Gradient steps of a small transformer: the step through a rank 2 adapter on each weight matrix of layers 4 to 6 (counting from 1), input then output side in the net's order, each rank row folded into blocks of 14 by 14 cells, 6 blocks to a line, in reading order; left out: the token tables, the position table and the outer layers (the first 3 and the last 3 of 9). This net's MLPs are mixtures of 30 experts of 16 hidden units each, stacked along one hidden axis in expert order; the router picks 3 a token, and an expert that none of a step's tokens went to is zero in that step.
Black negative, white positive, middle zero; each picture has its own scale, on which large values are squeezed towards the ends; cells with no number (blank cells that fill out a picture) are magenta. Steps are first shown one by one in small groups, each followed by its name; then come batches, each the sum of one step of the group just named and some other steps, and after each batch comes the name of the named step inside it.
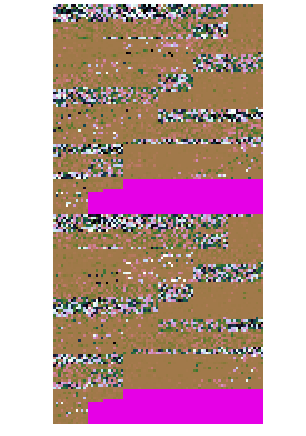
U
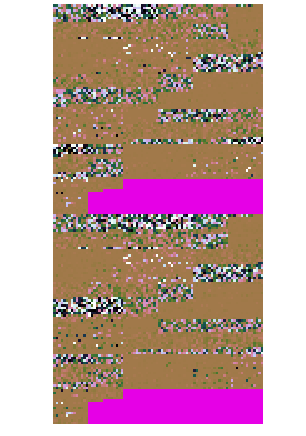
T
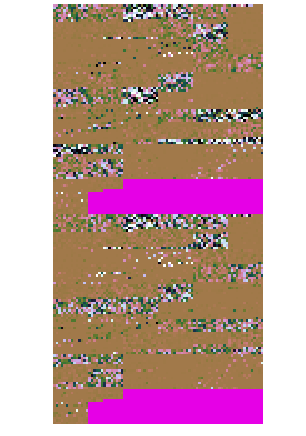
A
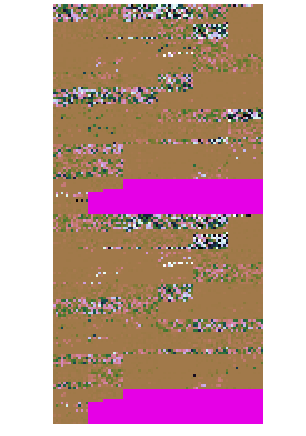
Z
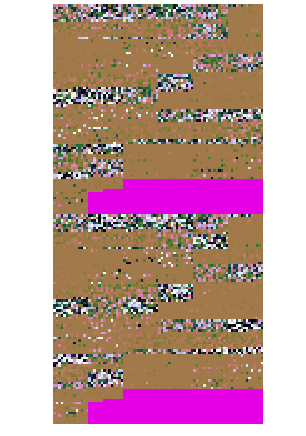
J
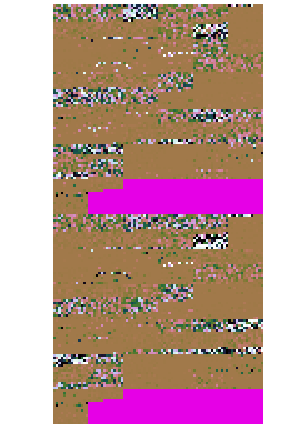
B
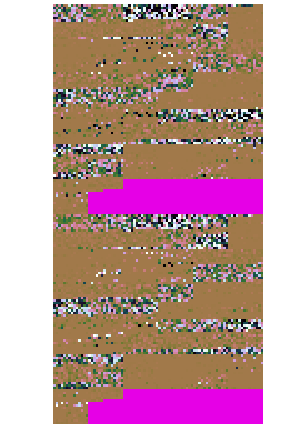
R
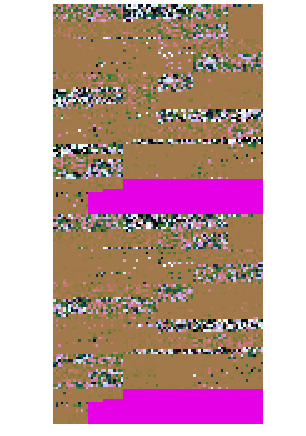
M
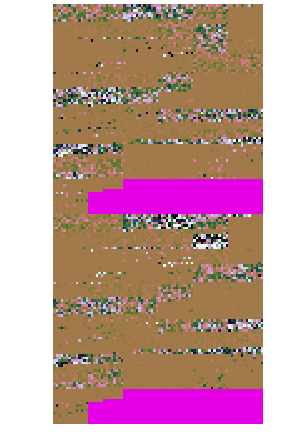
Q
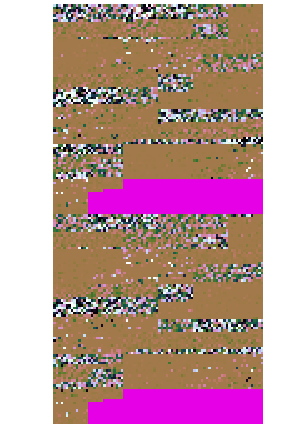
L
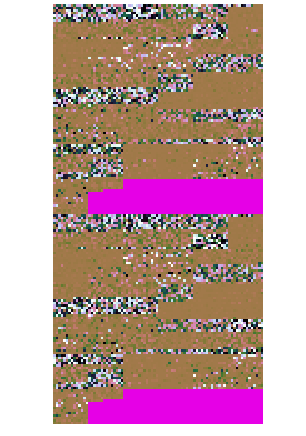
T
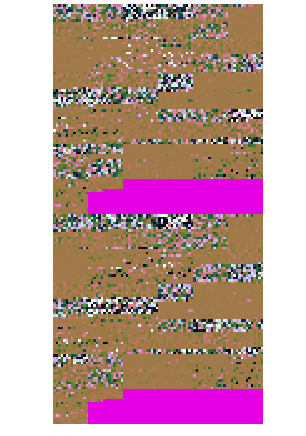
M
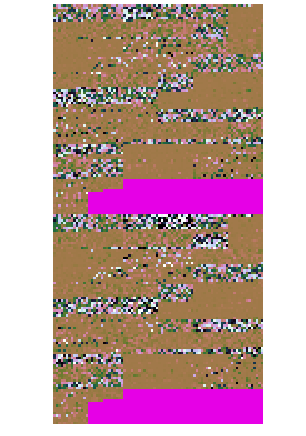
Q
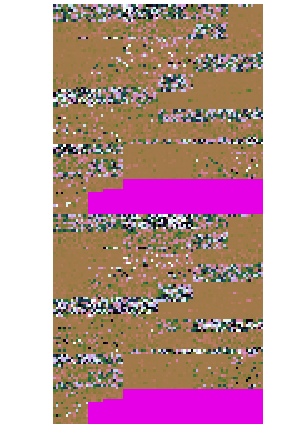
T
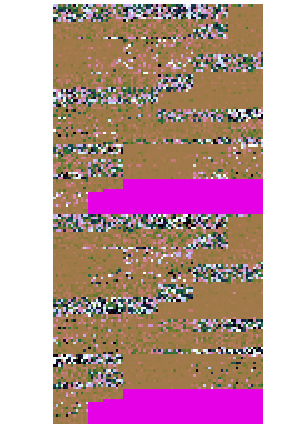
U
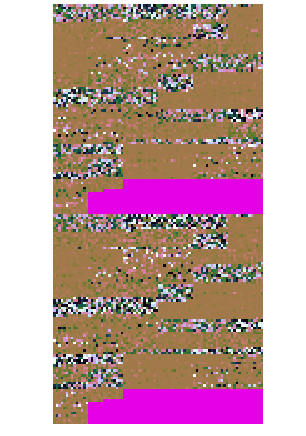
R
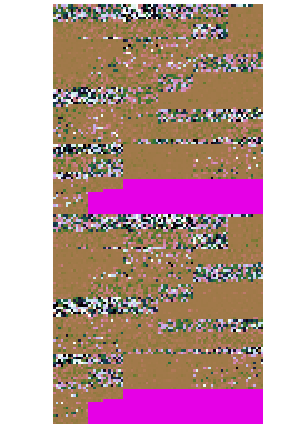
J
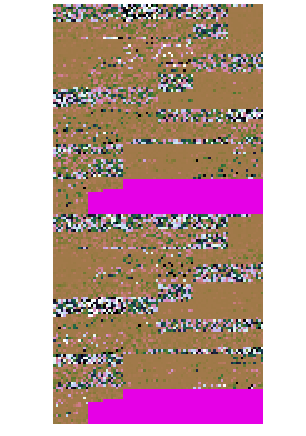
R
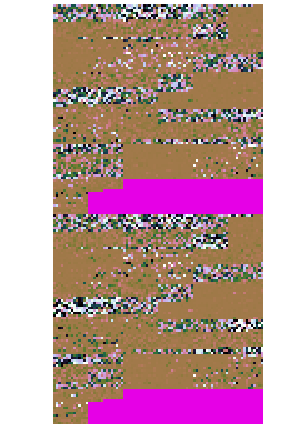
B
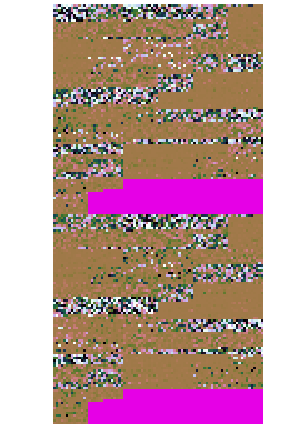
M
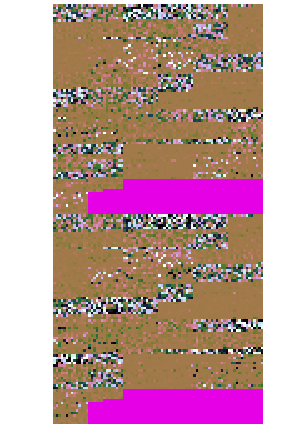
A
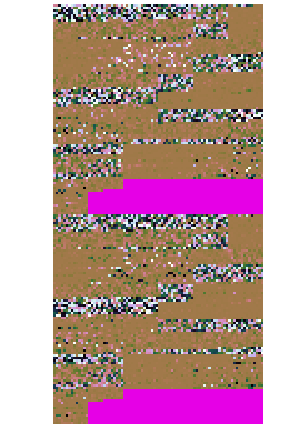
T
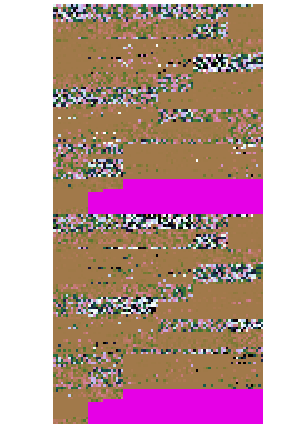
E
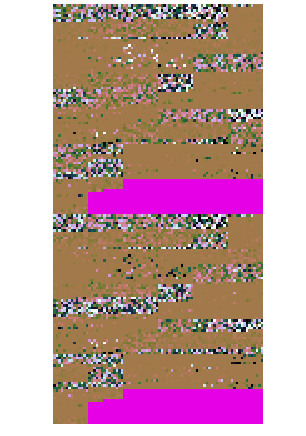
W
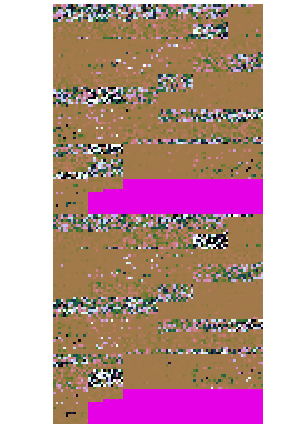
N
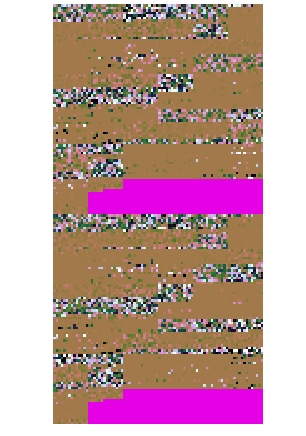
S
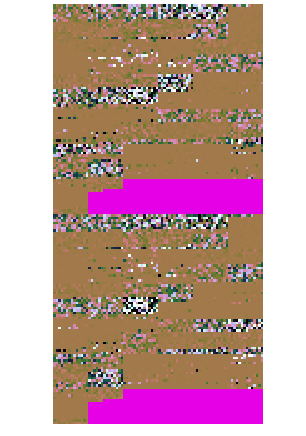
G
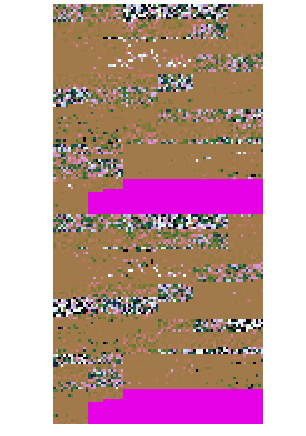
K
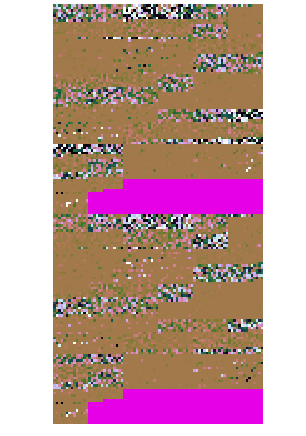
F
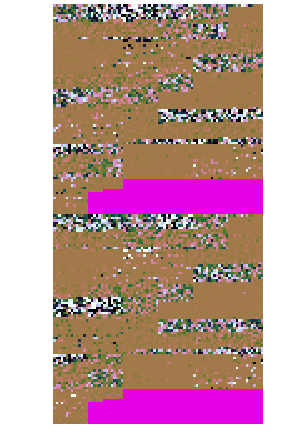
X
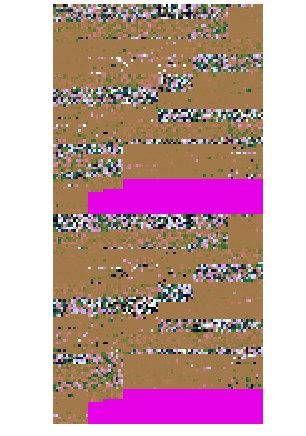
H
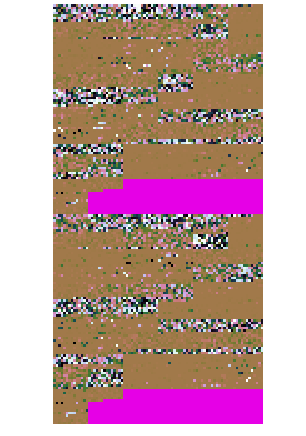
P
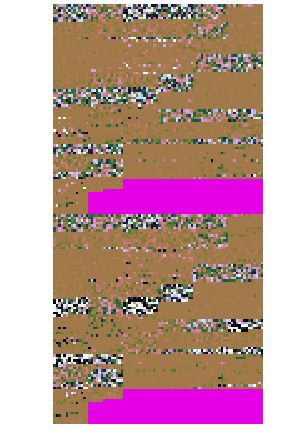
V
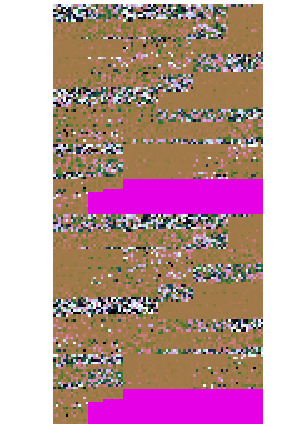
G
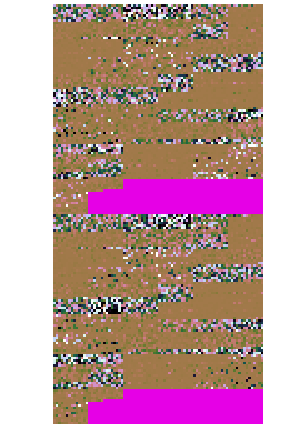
S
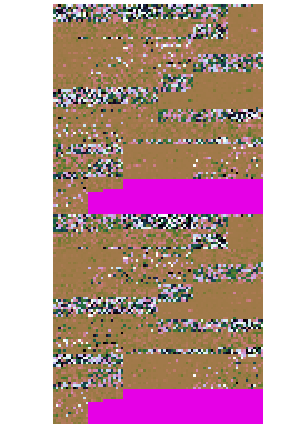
H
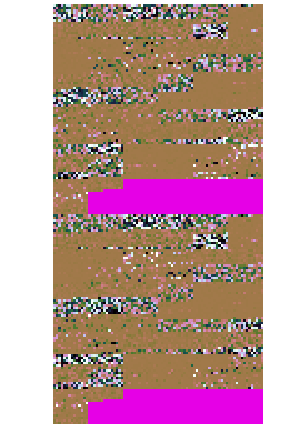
S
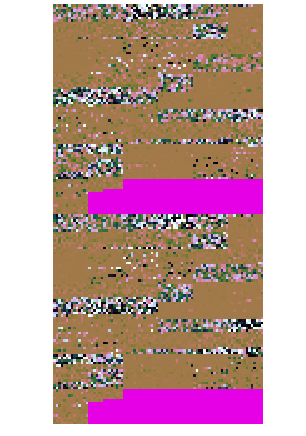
H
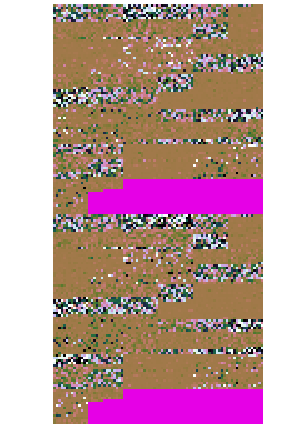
V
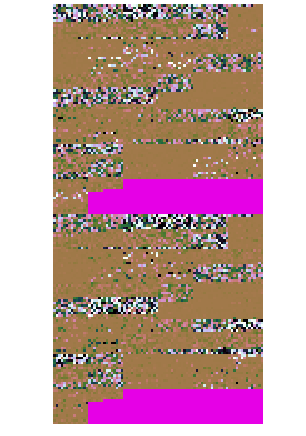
G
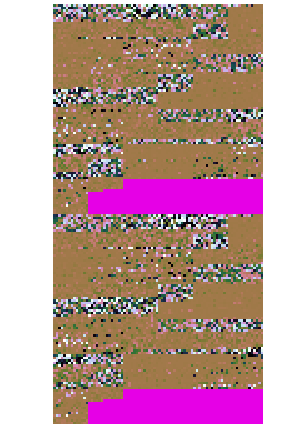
S
